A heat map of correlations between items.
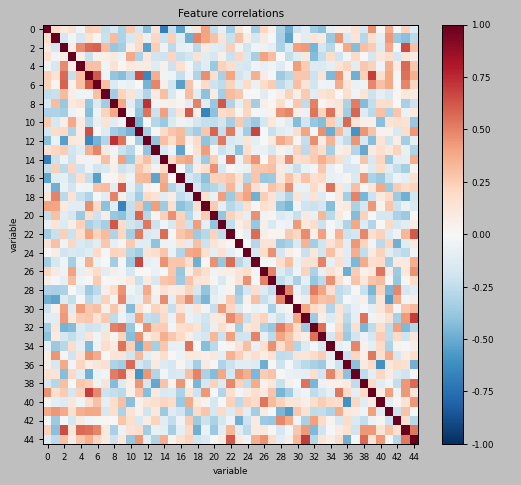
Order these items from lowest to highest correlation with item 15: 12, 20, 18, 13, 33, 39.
39, 13, 18, 12, 33, 20
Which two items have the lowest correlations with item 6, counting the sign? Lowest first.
16, 12
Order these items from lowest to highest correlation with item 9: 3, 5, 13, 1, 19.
19, 5, 1, 13, 3
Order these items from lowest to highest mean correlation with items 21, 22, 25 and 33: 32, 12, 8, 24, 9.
24, 8, 12, 9, 32
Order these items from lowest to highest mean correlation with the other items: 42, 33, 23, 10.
10, 42, 23, 33
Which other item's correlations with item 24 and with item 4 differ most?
43
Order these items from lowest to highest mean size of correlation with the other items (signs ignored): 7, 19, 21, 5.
7, 21, 19, 5
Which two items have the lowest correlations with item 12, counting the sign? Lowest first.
5, 2
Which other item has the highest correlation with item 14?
22
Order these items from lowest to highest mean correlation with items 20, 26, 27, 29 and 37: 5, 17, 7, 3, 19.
5, 19, 7, 3, 17
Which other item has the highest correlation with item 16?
38
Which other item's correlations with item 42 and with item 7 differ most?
23
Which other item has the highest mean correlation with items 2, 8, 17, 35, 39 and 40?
6
